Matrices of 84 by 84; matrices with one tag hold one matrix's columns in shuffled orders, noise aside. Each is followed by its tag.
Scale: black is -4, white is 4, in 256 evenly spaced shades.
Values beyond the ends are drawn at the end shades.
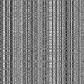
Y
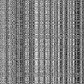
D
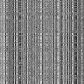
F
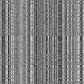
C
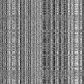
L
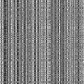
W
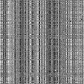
D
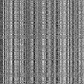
D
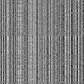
C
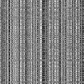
W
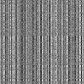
C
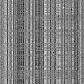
L
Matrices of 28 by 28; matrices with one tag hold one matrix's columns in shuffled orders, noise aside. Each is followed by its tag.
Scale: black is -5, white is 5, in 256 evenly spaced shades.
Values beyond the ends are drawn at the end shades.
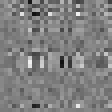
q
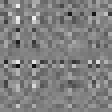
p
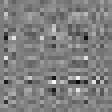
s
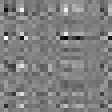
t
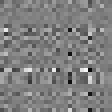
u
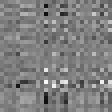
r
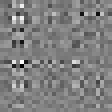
p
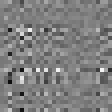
u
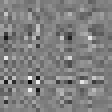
s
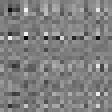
t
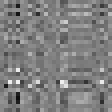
r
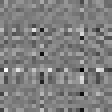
u
